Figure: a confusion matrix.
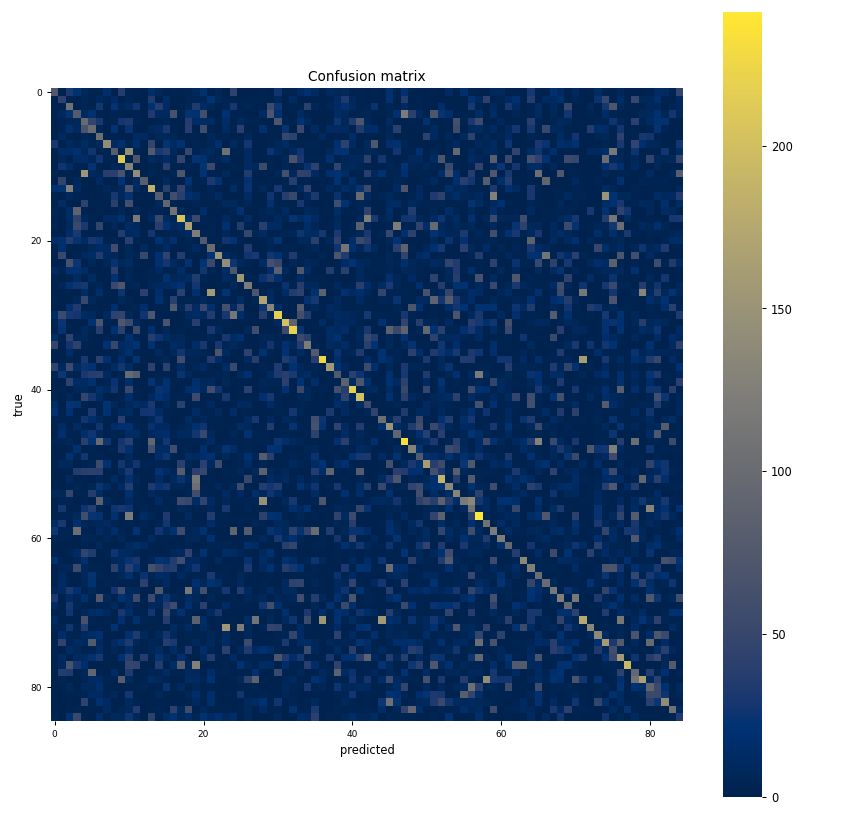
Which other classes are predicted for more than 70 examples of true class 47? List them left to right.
6, 13, 65, 78
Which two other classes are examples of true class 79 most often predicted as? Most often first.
58, 78
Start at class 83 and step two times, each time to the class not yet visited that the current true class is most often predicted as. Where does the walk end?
75
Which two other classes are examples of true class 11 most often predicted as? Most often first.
4, 65
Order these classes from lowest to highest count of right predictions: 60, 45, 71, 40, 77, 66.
66, 60, 45, 71, 77, 40
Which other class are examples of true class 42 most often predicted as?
74
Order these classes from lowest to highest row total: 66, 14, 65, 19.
65, 66, 19, 14
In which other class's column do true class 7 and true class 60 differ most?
43
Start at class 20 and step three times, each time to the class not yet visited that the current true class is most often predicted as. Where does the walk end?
82
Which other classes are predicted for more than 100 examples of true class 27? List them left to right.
21, 71, 79
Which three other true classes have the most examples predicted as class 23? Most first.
72, 8, 29
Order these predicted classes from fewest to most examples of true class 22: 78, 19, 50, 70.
19, 50, 70, 78
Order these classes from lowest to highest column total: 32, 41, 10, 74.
32, 41, 74, 10
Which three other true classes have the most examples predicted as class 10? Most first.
8, 57, 38
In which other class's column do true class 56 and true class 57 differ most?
80
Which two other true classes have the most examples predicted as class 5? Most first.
78, 74
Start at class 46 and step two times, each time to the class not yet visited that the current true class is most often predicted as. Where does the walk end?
55
